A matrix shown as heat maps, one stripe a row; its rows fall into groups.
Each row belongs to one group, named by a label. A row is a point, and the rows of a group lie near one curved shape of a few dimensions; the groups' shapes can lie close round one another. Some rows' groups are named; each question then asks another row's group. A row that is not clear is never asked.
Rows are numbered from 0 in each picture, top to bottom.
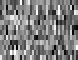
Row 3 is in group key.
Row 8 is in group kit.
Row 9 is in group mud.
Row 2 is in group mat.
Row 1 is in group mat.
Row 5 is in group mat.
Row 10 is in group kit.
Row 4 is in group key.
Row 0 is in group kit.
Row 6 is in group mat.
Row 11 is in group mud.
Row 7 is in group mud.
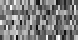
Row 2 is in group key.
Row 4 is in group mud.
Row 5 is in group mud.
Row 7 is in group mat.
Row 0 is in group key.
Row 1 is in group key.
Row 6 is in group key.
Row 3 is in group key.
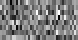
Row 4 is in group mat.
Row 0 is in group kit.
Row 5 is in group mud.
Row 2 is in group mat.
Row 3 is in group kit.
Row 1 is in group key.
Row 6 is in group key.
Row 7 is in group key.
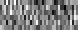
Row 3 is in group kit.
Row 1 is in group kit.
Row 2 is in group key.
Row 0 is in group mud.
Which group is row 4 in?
mat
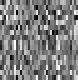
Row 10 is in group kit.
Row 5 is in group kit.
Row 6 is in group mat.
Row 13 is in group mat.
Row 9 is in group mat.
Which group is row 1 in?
mud
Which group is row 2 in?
mat
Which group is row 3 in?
mud
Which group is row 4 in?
key
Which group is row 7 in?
key
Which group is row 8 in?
mat
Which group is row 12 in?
key
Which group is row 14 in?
mud
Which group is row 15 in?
mat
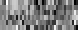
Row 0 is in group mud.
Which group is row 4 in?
key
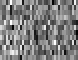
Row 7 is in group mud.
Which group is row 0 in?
key
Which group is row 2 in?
kit
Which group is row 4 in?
kit
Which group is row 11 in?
mud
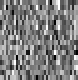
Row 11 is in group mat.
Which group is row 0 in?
mat
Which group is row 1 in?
mat
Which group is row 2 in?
key
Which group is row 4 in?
mat
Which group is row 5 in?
mat
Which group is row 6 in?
mud
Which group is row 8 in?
kit
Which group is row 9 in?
key
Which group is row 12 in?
mat
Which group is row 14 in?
key
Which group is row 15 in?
mud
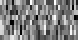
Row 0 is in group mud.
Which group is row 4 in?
key
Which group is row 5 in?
mud
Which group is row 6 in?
mud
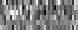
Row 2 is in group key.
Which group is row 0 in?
mat
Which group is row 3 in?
key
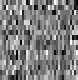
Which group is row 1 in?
mud
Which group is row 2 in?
key
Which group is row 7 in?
mat
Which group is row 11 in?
kit
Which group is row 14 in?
mud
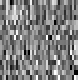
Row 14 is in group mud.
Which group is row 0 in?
key
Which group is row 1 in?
key
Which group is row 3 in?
key
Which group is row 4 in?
mud
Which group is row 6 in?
mat
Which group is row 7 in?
mat
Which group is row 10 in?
kit
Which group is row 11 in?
key
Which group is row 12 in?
mat
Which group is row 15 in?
mat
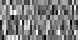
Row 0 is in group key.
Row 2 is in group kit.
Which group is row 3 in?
key
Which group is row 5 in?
kit
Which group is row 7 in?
key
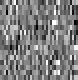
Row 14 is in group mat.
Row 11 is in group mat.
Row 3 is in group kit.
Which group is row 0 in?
mat
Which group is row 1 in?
mat
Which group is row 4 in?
mud
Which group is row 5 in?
mud
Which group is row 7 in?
mud
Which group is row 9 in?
kit
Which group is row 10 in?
mud
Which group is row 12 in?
mat
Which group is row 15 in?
kit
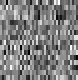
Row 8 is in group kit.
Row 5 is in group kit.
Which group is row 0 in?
mat
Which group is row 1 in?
mud
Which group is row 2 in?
key
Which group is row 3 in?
key
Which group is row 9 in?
mud
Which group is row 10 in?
kit
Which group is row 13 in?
kit
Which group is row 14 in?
mud
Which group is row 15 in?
key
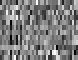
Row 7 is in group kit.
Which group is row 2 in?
mud
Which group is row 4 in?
key
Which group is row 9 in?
key
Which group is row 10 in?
mud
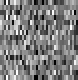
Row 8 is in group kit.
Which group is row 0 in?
mud
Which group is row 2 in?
mud
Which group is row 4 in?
mud
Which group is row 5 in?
mud
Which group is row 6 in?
kit
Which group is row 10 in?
mud
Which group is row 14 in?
mat
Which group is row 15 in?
mud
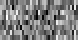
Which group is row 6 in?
key
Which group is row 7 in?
key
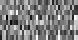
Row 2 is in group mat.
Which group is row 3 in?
mat
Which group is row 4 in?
kit
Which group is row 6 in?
kit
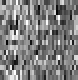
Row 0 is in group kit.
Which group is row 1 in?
key
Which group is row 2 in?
key
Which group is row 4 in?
kit
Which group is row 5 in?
kit
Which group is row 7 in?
key
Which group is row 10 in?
mud
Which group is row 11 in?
mat
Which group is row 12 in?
kit
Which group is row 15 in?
key
